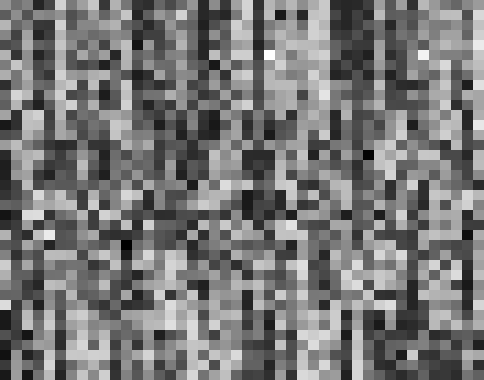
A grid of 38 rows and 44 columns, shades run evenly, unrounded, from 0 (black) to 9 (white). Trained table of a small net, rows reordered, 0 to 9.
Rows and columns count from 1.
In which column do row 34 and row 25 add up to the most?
28
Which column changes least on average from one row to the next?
33
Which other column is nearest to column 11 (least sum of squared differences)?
37
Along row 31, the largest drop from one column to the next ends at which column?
2
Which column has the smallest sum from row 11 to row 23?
1
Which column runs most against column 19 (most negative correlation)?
44
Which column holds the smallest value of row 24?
43
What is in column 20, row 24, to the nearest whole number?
5
